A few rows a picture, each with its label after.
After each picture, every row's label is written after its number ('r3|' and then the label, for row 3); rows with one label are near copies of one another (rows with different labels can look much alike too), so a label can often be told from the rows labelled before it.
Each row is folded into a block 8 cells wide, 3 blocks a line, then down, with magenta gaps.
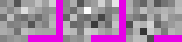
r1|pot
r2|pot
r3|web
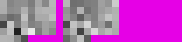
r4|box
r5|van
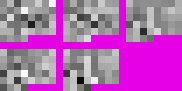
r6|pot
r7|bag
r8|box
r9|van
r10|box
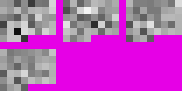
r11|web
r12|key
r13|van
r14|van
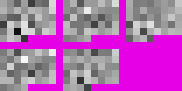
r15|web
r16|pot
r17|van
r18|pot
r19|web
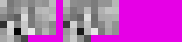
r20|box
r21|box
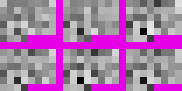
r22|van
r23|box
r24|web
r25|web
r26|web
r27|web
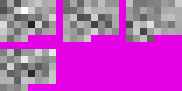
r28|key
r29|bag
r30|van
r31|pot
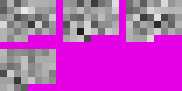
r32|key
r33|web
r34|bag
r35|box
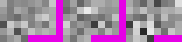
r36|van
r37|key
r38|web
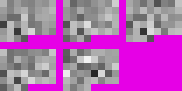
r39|box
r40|van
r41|web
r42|van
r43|key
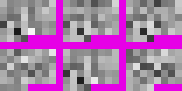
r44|box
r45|web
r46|web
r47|pot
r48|box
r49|bag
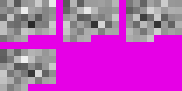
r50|pot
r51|key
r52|bag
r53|key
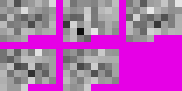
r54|pot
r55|box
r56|pot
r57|bag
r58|bag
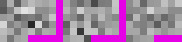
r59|key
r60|web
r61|pot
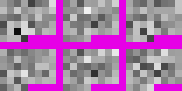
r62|web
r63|pot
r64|web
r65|van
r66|pot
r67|bag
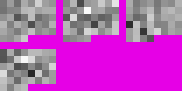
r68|bag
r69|pot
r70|box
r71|key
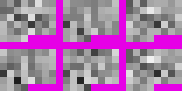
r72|bag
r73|box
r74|key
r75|box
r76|web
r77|key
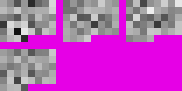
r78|web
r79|bag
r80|pot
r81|web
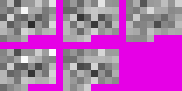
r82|pot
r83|bag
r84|pot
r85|pot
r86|bag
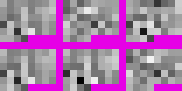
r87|box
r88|key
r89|web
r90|box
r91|box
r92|key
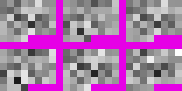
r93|bag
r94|web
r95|bag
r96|web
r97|bag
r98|pot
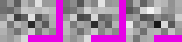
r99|bag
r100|bag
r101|key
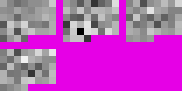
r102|van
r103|web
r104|pot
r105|pot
